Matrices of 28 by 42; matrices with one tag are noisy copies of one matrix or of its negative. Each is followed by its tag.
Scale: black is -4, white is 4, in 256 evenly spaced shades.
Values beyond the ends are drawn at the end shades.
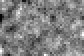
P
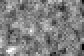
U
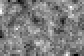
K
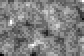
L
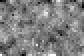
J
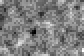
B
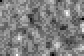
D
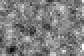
U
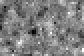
B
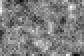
K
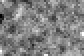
P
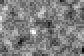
B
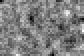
D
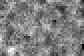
U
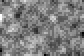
P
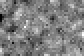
P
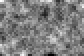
J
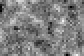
K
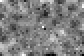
J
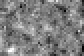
U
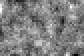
K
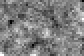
L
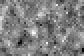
B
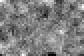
J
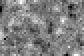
K
